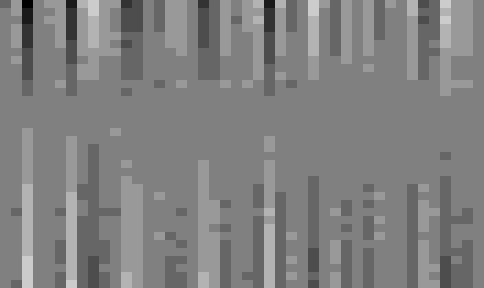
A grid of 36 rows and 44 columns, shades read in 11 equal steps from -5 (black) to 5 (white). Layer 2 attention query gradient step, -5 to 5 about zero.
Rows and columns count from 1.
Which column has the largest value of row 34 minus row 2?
3
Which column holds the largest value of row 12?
41
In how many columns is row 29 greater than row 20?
7
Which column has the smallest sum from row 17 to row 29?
9
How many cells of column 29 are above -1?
22
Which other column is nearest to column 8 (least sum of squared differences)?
24
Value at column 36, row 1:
1
